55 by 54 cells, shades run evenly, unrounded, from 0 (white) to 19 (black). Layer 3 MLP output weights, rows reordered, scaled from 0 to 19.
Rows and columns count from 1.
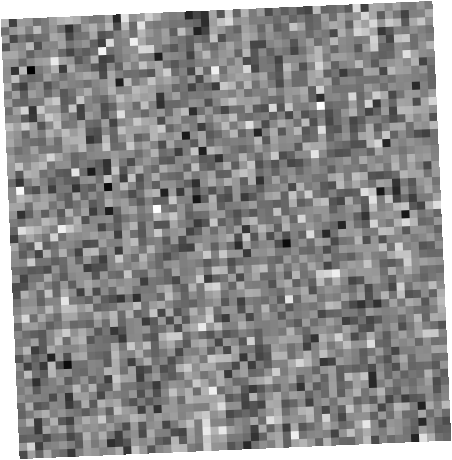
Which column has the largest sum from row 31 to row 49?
4
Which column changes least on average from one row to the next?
33
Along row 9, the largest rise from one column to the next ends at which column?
15
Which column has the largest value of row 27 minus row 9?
50
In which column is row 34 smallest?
41
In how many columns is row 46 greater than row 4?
31
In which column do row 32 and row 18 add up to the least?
6
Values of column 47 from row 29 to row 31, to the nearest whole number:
5 13 5
